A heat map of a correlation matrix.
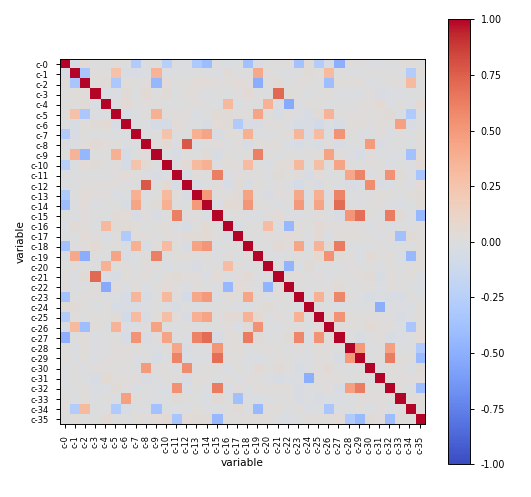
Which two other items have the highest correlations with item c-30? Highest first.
c-12, c-8
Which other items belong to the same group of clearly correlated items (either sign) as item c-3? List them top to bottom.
c-21
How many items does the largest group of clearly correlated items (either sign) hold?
9
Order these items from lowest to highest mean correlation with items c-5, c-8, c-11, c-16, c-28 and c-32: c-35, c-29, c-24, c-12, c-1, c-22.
c-35, c-22, c-24, c-1, c-12, c-29
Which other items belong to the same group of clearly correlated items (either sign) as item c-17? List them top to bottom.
c-6, c-33
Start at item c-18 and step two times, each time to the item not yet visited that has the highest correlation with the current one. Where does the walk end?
c-14
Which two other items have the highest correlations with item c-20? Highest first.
c-4, c-16
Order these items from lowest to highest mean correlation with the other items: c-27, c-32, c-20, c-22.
c-22, c-20, c-32, c-27
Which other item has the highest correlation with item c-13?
c-27
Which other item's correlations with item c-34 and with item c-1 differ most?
c-19
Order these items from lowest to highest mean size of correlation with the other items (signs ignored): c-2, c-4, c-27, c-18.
c-4, c-2, c-18, c-27
